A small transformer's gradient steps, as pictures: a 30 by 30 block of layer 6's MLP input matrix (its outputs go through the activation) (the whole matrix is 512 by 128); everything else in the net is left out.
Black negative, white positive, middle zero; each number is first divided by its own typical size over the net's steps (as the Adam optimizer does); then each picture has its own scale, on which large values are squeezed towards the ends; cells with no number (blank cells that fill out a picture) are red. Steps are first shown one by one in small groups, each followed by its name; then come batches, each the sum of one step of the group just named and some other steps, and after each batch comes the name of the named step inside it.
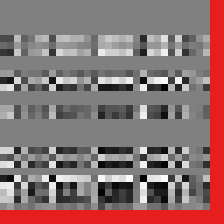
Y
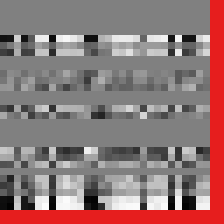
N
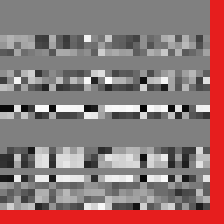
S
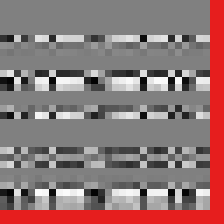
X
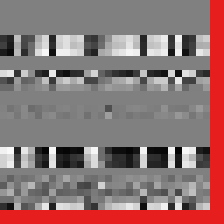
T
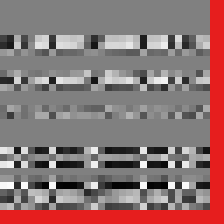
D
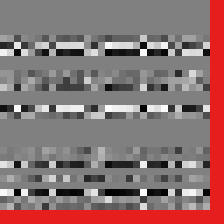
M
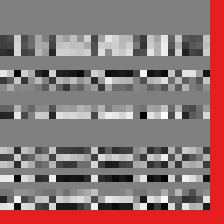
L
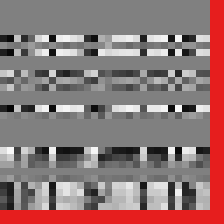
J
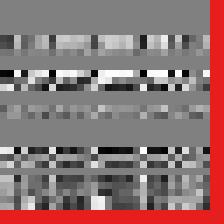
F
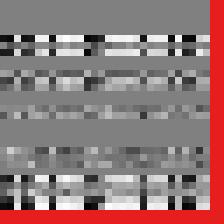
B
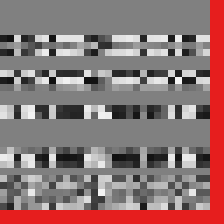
T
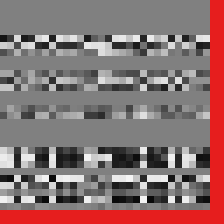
Y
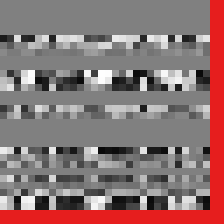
F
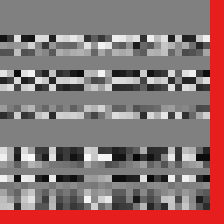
L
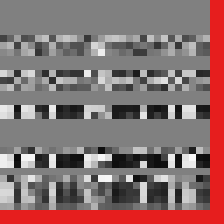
Y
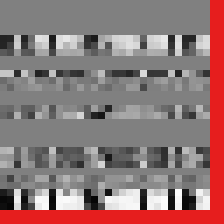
N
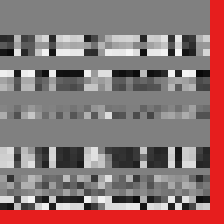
T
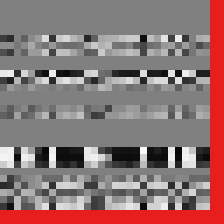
T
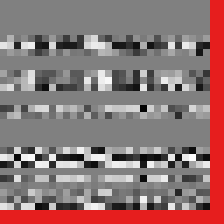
S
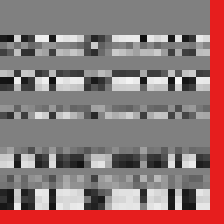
X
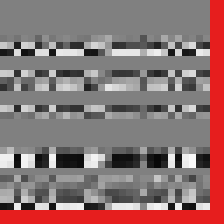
T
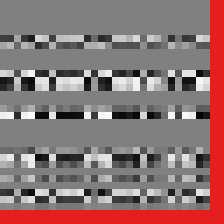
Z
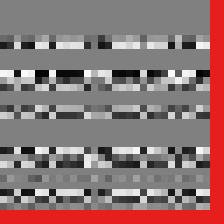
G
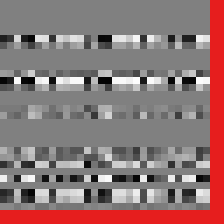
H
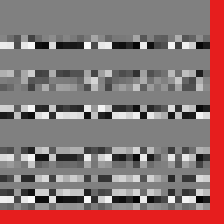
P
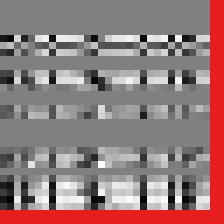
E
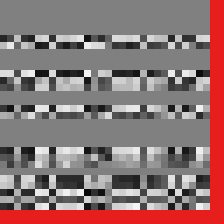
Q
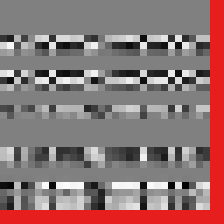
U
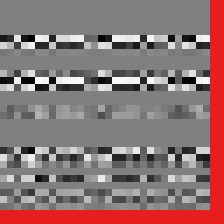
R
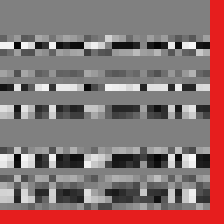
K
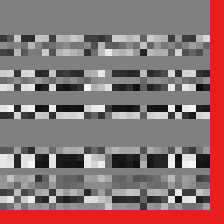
R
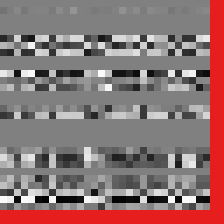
R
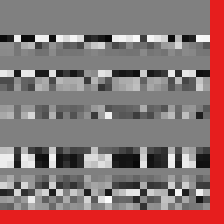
Z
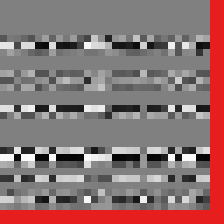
P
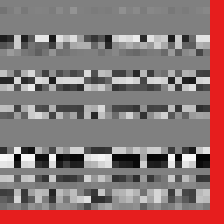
R
